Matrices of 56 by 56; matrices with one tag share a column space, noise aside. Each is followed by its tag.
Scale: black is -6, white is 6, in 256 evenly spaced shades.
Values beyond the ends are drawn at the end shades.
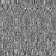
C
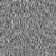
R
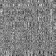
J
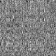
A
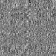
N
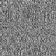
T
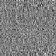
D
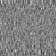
C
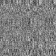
C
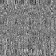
C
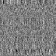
C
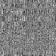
J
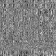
J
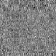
D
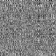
D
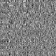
R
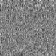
D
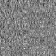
R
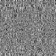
D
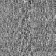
A
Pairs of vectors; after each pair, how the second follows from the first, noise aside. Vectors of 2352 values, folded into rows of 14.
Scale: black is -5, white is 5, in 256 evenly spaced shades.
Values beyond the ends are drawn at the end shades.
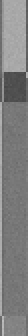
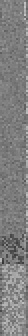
reversed, partly zeroed.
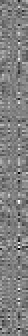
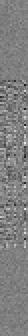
wrapped around, partly zeroed.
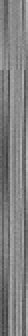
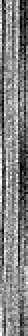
reversed, scaled up.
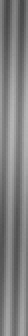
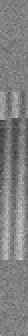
wrapped around, partly zeroed.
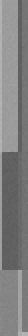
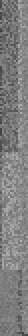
negated, partly zeroed.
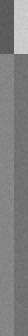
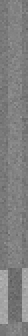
wrapped around, shrunk.
